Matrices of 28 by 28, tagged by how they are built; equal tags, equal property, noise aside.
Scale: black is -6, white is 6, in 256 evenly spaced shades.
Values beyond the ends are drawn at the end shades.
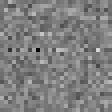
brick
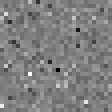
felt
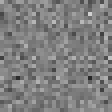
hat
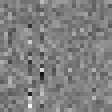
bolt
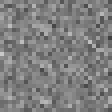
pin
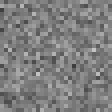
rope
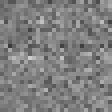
brick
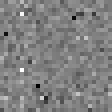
felt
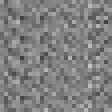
pin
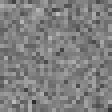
rope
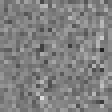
bolt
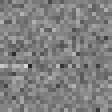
brick
